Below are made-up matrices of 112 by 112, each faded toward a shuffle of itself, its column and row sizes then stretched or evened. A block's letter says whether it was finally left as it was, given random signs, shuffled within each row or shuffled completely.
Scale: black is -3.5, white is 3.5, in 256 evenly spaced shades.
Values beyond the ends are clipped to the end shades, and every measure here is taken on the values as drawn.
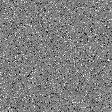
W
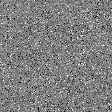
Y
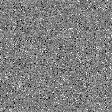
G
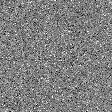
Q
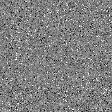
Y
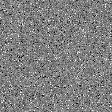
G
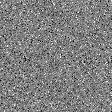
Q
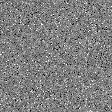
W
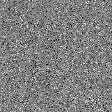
Y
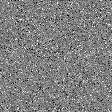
W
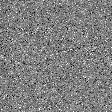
W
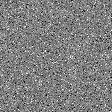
Q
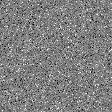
W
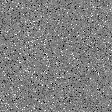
Q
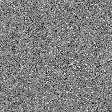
W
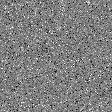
Q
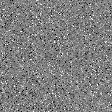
G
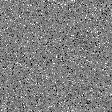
Q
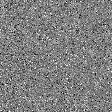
Y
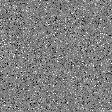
Y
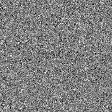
Y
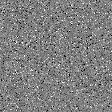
W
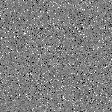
G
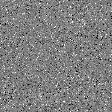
Y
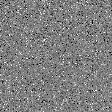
Y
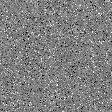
Q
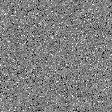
G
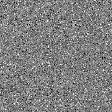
G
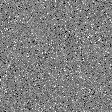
Q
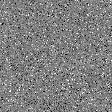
W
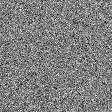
Q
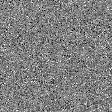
W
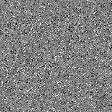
G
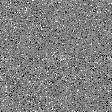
G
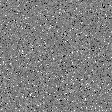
Q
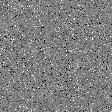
W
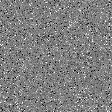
Y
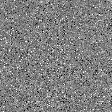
Y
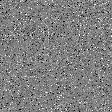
W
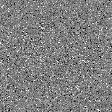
G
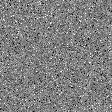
Q
